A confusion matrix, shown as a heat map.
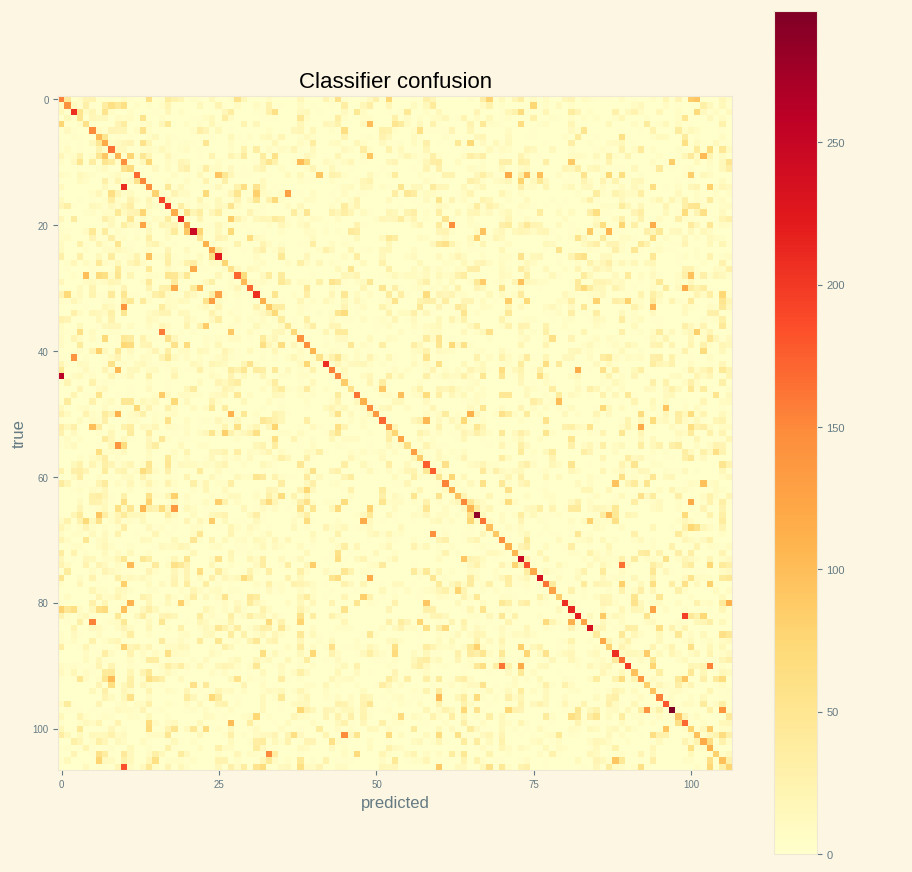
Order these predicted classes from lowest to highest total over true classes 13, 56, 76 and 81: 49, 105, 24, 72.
72, 24, 105, 49
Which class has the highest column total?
10
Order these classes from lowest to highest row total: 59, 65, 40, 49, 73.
40, 49, 59, 73, 65
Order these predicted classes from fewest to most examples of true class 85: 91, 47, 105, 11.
47, 91, 11, 105
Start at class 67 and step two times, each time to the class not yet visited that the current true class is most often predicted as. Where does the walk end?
79
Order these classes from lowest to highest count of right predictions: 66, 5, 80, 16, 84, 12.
5, 12, 16, 80, 84, 66
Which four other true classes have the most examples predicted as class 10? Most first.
14, 106, 33, 81
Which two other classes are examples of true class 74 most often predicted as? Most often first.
89, 11
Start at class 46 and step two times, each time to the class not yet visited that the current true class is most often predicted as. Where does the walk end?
58
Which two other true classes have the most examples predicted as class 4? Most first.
28, 67
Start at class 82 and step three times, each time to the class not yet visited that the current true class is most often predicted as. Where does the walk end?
21
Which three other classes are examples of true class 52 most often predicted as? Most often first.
92, 5, 34
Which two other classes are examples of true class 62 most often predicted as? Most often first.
39, 71
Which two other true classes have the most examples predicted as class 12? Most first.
49, 13
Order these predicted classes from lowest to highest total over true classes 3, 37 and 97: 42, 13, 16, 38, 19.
19, 42, 13, 38, 16
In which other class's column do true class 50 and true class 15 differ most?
36
